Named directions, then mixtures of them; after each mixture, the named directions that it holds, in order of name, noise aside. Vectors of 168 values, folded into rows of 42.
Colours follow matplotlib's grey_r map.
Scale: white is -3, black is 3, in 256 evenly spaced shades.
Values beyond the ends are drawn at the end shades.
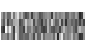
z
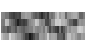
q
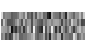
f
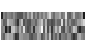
f, z.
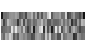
f.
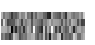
f.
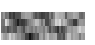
q.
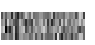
z.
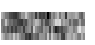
f, q.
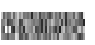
f, z.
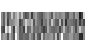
z.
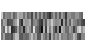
f, z.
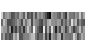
f.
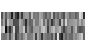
z.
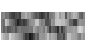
q.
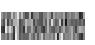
z.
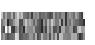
f, z.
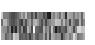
f, q.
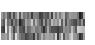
q, z.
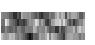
q.
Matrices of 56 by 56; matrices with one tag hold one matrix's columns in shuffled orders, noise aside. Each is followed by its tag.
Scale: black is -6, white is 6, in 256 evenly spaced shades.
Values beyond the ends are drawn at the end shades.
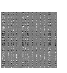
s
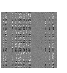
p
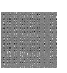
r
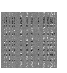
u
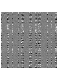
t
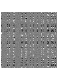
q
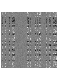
u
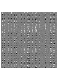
t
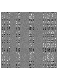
p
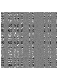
q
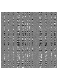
s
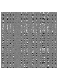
t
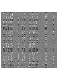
p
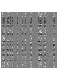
u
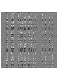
p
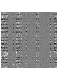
r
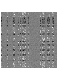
u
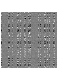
q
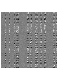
t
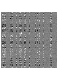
q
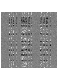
u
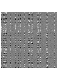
t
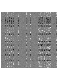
u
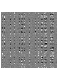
r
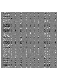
q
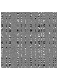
q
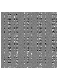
r
